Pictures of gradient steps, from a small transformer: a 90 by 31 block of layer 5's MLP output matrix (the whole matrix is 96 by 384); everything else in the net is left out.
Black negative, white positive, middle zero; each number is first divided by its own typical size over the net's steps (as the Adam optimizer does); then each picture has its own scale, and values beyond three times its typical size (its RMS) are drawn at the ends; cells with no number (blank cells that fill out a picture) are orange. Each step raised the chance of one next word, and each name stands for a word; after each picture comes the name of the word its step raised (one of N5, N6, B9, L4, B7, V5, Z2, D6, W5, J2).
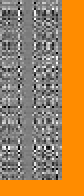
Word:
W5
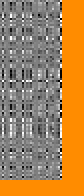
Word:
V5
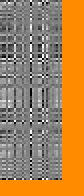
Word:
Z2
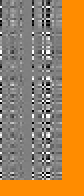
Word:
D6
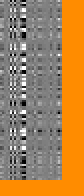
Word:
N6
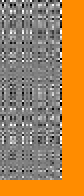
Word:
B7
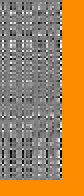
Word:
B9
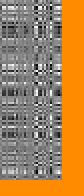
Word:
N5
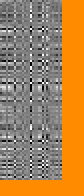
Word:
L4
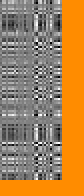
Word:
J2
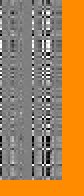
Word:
B9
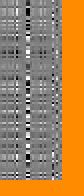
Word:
D6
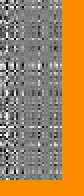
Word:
N5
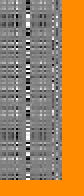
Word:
J2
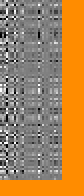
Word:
B7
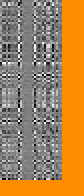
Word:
Z2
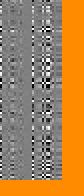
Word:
L4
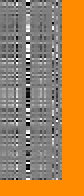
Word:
Z2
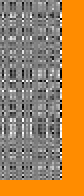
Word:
V5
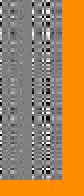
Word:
B7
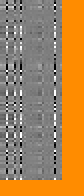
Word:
N5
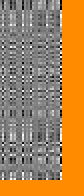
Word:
J2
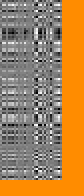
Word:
B7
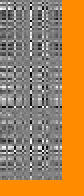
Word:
W5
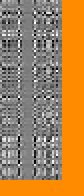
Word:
B9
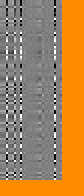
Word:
D6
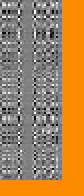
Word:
B7
